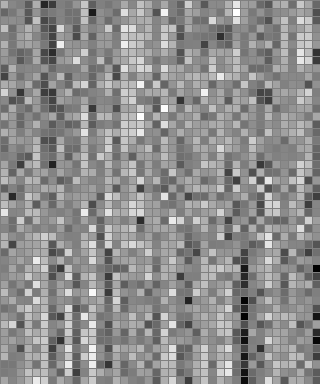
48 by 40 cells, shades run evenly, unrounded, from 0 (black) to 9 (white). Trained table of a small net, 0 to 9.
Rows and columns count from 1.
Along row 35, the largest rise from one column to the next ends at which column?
15
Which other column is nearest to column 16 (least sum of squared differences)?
17
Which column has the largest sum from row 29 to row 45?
12
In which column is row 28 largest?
22
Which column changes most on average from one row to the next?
34
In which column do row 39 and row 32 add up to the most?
9
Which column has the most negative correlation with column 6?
31
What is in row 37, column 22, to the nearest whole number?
8
